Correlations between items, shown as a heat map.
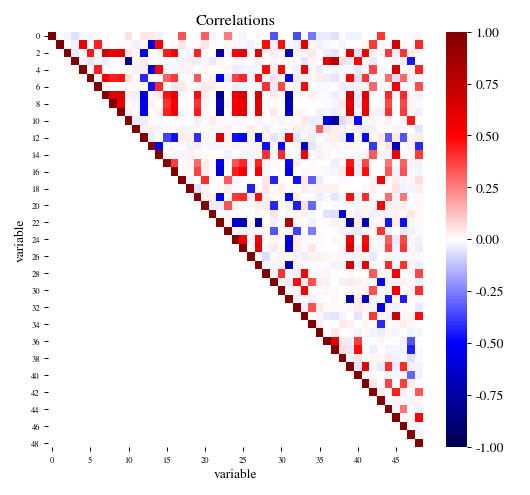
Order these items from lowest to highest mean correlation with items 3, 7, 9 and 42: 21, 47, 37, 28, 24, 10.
10, 47, 21, 28, 37, 24
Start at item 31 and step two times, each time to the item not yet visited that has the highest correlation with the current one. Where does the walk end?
12
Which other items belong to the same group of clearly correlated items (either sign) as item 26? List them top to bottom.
18
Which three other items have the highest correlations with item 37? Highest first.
3, 36, 40
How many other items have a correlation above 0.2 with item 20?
4
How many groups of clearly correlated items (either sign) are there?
7
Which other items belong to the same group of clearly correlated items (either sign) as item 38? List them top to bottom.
21
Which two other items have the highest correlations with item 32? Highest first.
29, 34
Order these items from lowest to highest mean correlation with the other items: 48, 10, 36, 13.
13, 10, 36, 48
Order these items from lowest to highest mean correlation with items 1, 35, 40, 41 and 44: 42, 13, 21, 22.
22, 13, 21, 42
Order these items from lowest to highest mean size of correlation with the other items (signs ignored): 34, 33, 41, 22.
34, 33, 41, 22
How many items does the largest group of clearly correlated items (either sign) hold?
18
